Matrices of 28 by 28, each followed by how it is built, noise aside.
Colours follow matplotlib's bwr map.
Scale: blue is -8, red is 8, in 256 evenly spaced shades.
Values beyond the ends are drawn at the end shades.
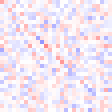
diagonal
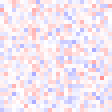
repeating rows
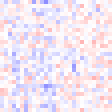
blocks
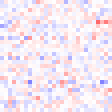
uneven rows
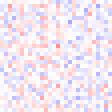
repeating rows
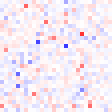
sparse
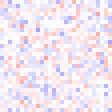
blocks
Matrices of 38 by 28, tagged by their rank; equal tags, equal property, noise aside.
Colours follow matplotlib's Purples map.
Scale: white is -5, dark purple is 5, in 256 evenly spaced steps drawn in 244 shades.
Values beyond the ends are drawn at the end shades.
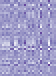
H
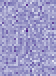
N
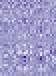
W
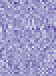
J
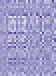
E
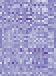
W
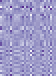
H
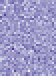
N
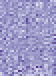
J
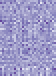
W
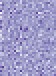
J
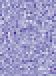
N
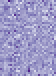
N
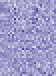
N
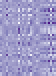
H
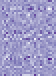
W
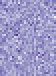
N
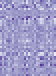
E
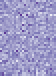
N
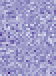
N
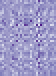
E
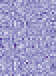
J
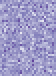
N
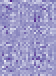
J
